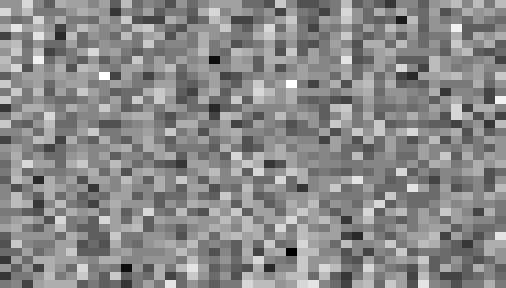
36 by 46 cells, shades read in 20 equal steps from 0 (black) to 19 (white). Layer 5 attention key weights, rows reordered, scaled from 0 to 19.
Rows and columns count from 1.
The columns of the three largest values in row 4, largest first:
42, 2, 25
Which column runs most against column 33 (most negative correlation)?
19
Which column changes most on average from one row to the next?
1
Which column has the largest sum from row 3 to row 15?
4
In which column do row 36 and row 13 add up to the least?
32
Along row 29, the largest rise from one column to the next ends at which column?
26
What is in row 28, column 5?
6
